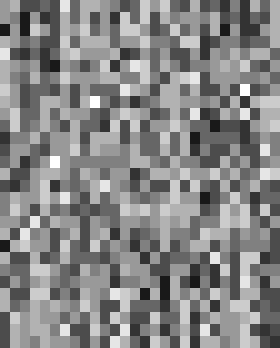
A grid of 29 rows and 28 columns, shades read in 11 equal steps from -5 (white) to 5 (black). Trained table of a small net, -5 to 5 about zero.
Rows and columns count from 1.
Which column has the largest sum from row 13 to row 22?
9
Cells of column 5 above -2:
17
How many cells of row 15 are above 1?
3
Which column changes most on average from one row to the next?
22
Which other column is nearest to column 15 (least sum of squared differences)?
11
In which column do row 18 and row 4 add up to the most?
21
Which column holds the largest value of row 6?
6
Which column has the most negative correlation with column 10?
14
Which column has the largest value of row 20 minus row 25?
12
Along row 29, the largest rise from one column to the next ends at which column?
20
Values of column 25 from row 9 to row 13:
3 -4 3 3 2
